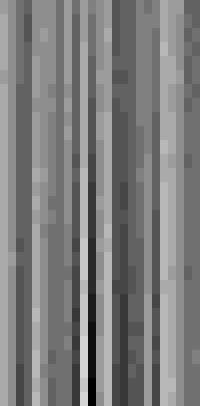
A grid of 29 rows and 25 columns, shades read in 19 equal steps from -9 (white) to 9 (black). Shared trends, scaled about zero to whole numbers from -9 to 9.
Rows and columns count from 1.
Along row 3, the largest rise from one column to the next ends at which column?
15
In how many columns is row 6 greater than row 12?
3
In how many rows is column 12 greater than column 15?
18
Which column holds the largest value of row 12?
12
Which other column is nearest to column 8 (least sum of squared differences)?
25
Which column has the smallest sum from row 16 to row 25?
11
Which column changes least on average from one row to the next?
8
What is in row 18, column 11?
-5
